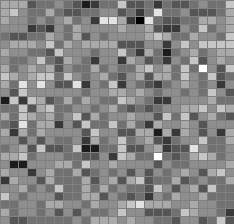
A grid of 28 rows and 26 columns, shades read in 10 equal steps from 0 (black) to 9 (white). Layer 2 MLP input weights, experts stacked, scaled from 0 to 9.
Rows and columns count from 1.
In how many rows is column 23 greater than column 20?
14
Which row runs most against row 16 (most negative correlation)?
18
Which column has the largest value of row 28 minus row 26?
25
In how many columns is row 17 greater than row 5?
8
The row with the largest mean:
6
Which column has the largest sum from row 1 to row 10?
26
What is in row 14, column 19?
5
